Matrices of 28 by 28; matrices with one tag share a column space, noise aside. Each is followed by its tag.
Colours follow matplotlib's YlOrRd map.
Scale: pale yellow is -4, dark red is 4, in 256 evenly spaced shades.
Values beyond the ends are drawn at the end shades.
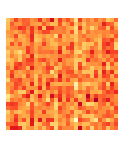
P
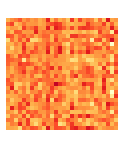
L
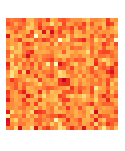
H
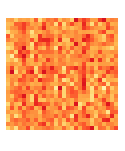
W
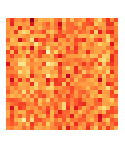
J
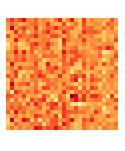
P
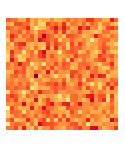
P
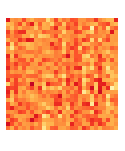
L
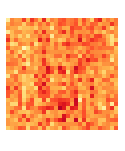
W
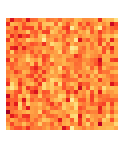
L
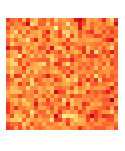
J
